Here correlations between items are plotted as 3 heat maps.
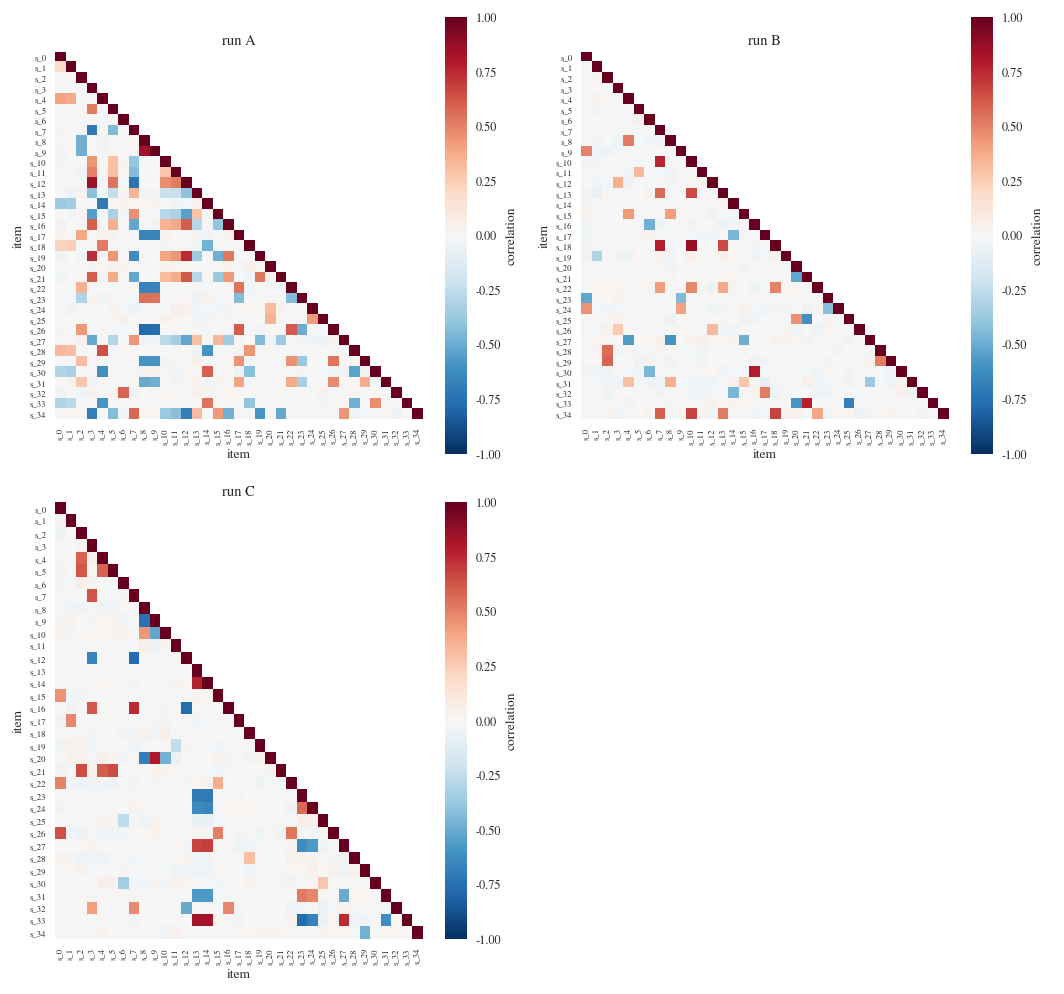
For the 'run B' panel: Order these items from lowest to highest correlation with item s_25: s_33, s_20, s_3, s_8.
s_33, s_8, s_3, s_20
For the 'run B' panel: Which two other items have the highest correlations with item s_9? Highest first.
s_0, s_24
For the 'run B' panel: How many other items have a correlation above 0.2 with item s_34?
5
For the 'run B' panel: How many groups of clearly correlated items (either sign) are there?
10
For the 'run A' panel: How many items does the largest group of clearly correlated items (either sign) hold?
13
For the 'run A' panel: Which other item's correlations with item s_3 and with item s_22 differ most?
s_12
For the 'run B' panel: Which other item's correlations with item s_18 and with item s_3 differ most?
s_10
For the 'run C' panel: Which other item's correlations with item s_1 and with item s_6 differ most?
s_17
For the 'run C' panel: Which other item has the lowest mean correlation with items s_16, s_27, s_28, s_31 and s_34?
s_12
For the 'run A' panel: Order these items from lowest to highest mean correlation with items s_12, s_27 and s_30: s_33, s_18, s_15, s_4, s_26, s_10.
s_4, s_18, s_15, s_26, s_10, s_33
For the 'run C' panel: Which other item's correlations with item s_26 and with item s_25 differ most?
s_0
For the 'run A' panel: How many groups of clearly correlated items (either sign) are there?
5
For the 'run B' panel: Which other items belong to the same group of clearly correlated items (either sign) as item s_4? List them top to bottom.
s_8, s_15, s_27, s_31
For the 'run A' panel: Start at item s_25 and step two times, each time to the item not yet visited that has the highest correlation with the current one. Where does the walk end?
s_20
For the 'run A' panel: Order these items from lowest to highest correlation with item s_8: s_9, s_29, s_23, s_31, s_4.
s_29, s_31, s_4, s_23, s_9
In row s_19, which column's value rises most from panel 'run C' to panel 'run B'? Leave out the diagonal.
s_11
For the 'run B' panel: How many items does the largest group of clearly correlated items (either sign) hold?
6
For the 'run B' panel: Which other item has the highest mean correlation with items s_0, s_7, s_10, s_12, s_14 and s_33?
s_18
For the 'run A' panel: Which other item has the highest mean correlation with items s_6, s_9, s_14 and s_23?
s_8
